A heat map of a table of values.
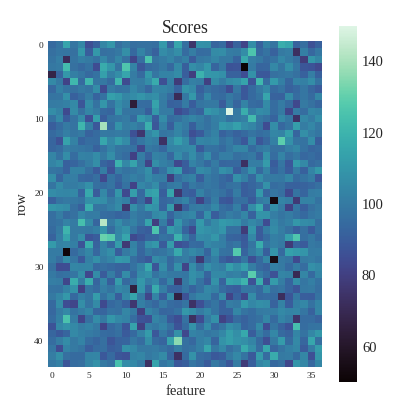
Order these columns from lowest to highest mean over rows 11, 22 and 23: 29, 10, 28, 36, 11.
10, 29, 36, 11, 28
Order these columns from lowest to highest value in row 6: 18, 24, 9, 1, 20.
24, 20, 9, 1, 18
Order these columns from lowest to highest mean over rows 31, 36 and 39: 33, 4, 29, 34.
33, 29, 34, 4
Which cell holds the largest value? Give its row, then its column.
9, 24
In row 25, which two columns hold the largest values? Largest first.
14, 2
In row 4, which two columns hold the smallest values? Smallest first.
0, 19
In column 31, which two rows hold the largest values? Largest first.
13, 0
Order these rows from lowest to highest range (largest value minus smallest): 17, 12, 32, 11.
17, 12, 32, 11
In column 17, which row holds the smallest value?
34
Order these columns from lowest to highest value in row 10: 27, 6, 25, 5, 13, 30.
5, 30, 25, 13, 6, 27
